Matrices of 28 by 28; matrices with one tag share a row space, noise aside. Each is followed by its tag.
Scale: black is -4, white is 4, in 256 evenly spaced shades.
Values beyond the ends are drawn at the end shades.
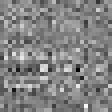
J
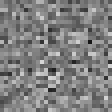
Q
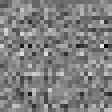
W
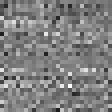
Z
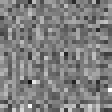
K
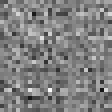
W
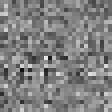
W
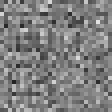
J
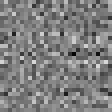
K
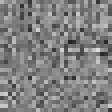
K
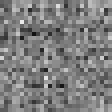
W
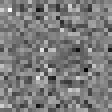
Q
